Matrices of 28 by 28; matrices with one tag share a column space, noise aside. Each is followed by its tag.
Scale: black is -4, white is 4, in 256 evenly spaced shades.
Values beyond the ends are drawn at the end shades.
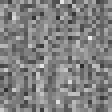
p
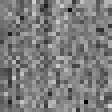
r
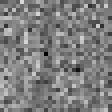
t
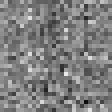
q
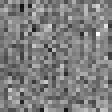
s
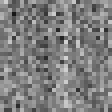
p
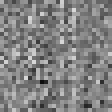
r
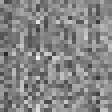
q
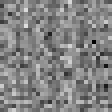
q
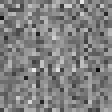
t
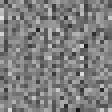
s
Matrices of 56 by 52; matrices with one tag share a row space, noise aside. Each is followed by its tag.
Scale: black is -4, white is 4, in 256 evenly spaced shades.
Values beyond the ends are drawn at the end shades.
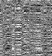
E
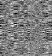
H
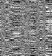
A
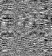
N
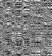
E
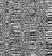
A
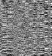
N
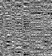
E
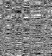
E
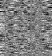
H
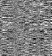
N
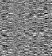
N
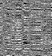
E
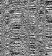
A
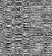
E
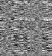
H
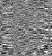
N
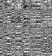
E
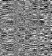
N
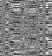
A
